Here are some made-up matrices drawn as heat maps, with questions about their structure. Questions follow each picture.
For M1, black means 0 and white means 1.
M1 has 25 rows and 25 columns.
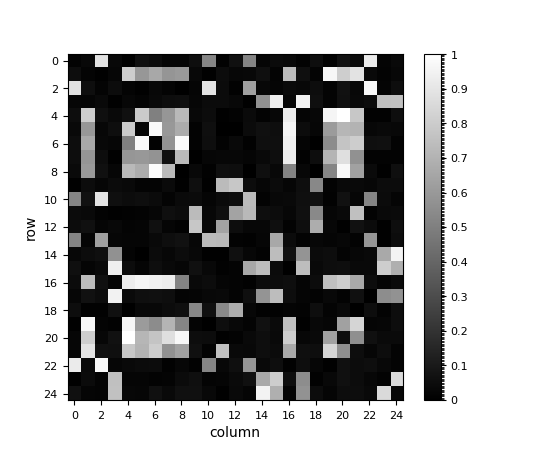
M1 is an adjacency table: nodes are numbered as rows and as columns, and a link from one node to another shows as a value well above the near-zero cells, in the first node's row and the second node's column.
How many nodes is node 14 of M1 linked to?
5
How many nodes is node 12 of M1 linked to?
3
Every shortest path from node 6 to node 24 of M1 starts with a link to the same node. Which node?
node 21
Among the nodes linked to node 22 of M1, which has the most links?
node 13
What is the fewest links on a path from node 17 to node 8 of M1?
5
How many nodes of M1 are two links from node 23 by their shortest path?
1
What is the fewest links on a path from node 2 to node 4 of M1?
4
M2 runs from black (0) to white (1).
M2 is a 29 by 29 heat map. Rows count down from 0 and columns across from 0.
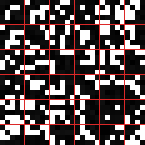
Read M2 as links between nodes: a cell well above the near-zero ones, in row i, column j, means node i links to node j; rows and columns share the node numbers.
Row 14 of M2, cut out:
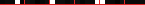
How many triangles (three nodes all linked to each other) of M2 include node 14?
2
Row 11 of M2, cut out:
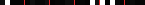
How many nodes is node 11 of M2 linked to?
4
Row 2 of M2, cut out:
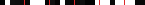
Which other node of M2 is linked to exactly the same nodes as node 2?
node 16
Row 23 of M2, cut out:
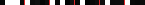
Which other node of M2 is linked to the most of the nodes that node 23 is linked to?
node 8
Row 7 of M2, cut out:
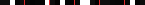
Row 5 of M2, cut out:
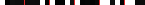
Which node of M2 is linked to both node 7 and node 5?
node 26
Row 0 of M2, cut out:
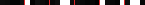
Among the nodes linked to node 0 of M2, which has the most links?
node 12
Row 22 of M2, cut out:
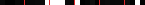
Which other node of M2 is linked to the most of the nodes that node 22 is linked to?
node 18
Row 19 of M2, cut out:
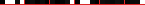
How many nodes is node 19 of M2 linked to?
7
